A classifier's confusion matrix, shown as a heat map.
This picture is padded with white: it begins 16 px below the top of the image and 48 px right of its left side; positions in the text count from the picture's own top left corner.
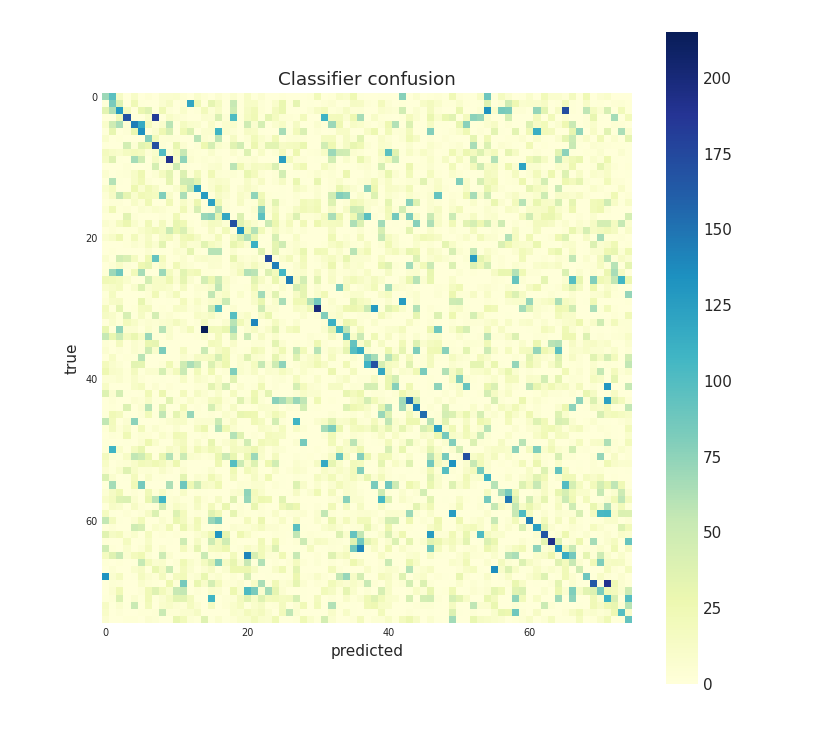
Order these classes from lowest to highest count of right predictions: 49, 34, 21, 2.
49, 34, 21, 2
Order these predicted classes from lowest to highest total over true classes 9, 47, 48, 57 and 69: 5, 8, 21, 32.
21, 5, 8, 32
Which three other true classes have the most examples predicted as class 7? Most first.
3, 23, 57
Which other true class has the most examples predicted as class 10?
70
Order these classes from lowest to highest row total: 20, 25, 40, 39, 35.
40, 35, 20, 39, 25
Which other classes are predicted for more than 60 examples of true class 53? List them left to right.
36, 48, 64
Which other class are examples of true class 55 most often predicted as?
65
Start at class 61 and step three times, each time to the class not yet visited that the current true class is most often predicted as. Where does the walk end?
14
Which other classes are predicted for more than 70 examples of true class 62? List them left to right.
16, 35, 46, 53
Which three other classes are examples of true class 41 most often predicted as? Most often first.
71, 51, 47
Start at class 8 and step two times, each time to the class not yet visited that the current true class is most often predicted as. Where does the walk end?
50
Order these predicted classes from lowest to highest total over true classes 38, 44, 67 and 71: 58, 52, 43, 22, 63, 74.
63, 52, 22, 43, 58, 74
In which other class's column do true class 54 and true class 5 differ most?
16
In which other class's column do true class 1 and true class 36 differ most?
12
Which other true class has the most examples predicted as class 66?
26
